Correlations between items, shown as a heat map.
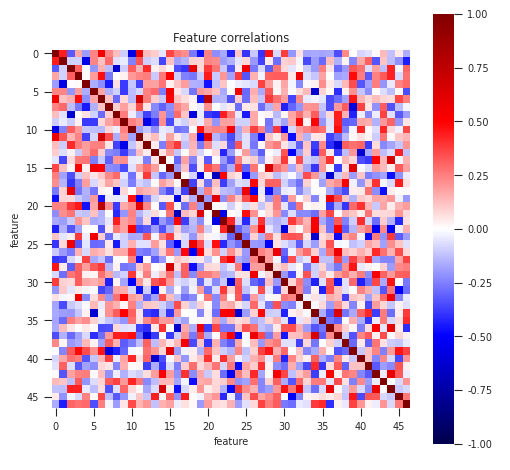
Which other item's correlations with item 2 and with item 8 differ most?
18
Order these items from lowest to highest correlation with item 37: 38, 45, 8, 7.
38, 45, 7, 8
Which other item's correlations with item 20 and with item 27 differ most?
11
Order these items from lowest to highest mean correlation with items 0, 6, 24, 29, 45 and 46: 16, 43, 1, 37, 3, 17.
37, 1, 16, 43, 17, 3
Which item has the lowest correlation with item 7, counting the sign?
39
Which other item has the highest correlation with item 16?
22
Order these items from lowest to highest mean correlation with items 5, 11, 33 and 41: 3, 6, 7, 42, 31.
31, 42, 3, 7, 6
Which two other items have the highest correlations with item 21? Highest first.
19, 25
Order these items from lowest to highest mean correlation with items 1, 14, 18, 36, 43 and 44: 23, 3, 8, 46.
23, 46, 8, 3
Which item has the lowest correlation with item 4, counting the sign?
1
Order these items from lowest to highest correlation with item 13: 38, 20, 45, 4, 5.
38, 20, 4, 5, 45
